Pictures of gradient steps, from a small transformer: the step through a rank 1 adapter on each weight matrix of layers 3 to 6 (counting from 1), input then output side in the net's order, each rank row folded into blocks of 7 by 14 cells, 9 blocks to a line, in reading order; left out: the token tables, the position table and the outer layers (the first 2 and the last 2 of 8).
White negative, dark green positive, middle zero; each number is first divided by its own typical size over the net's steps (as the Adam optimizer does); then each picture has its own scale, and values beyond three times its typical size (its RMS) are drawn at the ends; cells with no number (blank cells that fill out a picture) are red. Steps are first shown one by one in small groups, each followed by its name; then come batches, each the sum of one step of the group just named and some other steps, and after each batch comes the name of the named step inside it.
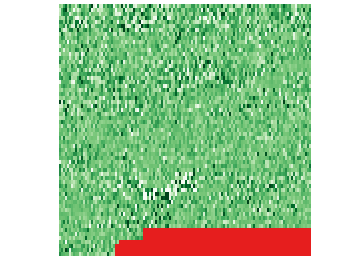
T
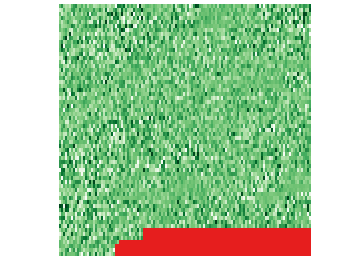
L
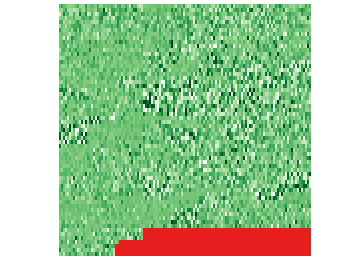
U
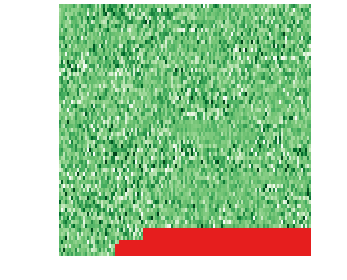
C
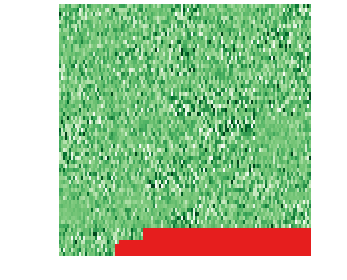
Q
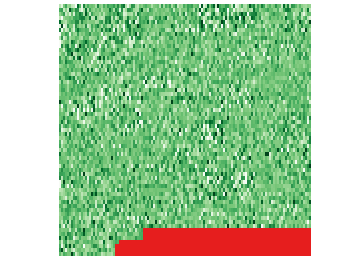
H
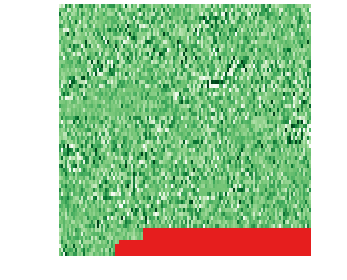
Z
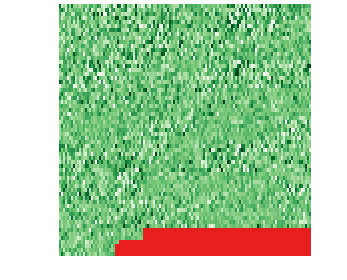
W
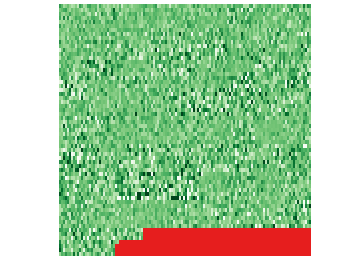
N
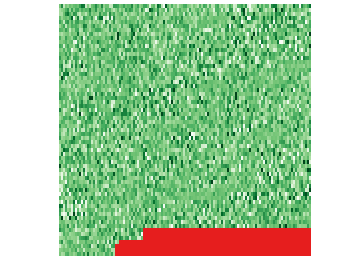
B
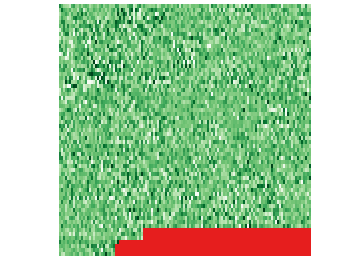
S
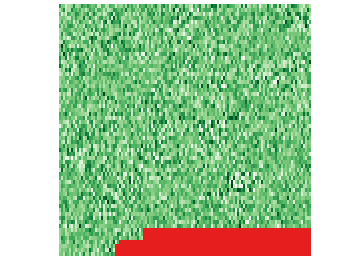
L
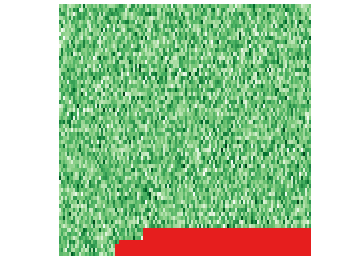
H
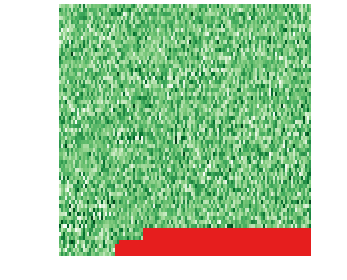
H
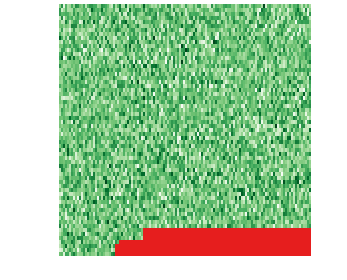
Z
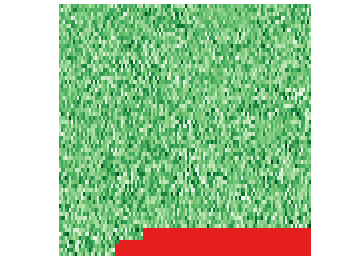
L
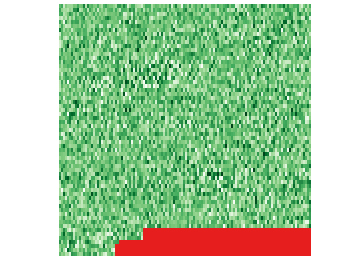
H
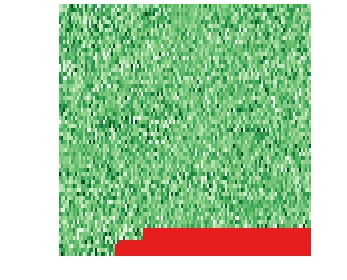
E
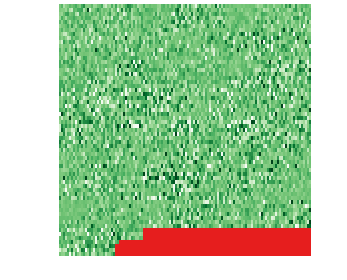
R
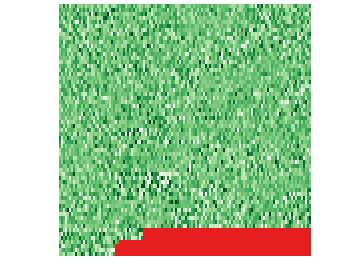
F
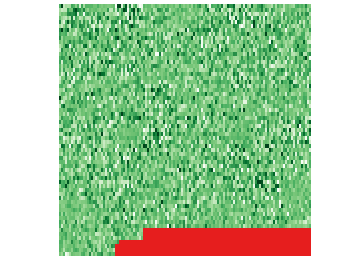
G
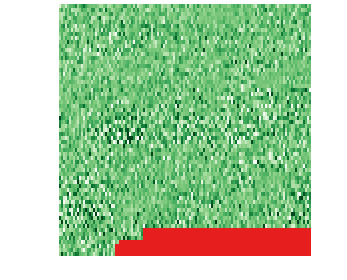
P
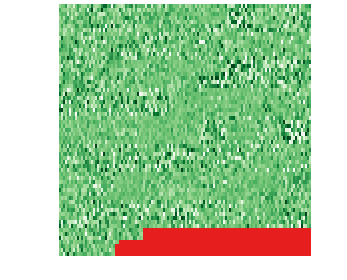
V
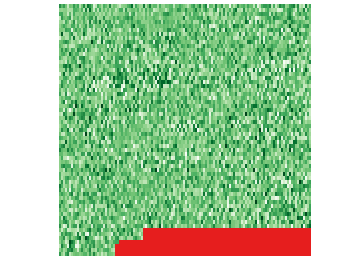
V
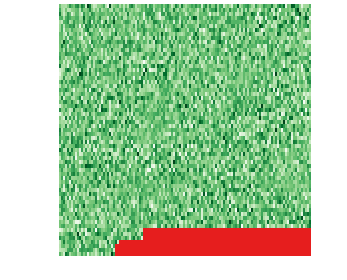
V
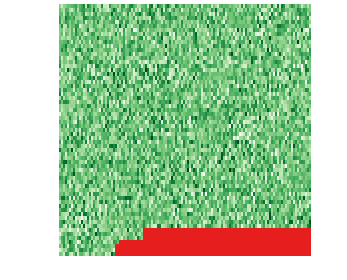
F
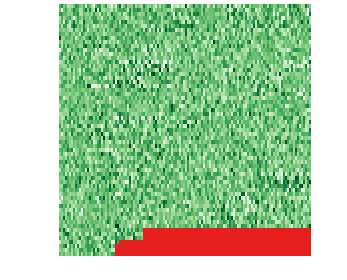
G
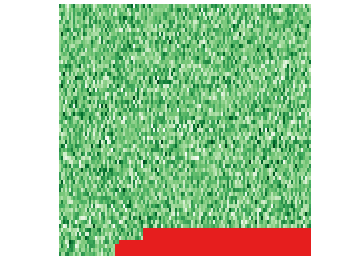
V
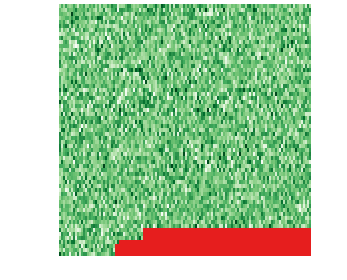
R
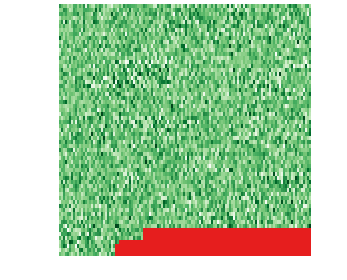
R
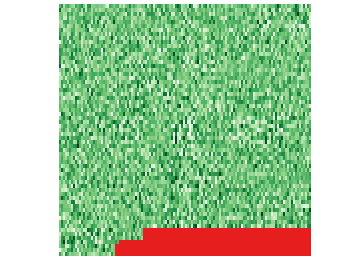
R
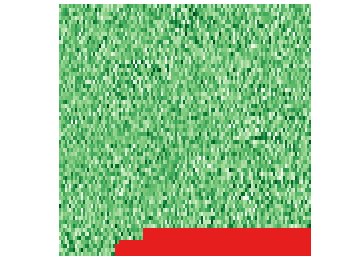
R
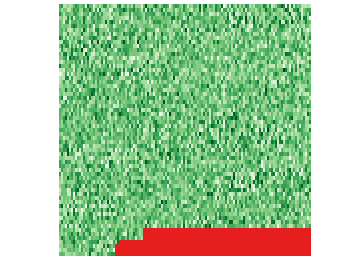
G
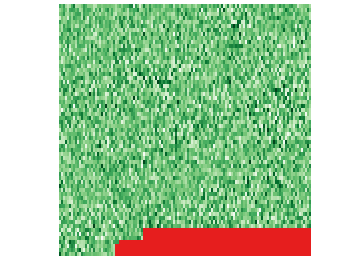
P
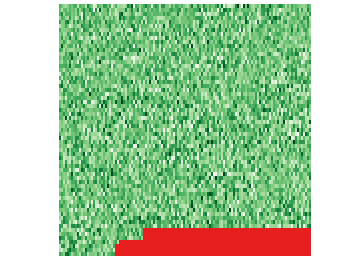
V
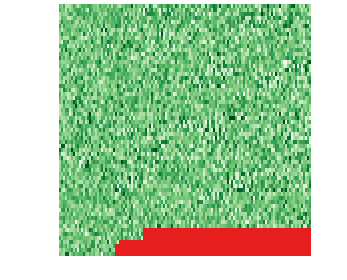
V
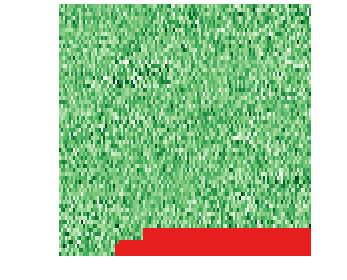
V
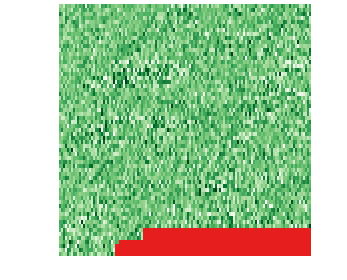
V
